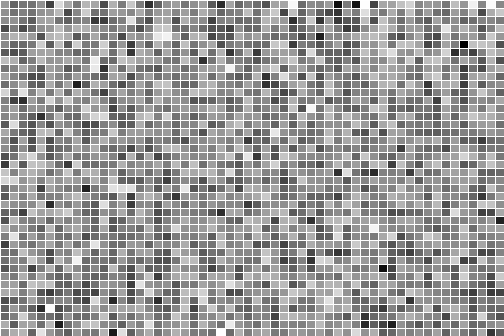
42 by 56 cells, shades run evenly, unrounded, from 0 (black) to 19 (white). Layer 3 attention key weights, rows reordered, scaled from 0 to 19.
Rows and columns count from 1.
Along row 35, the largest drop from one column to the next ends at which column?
18
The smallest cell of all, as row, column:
6, 52
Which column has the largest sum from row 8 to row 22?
11
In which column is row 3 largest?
15
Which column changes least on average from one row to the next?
51
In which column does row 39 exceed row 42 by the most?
13
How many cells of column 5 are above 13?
9
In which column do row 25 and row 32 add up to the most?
30
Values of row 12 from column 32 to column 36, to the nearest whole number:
5 7 13 10 8
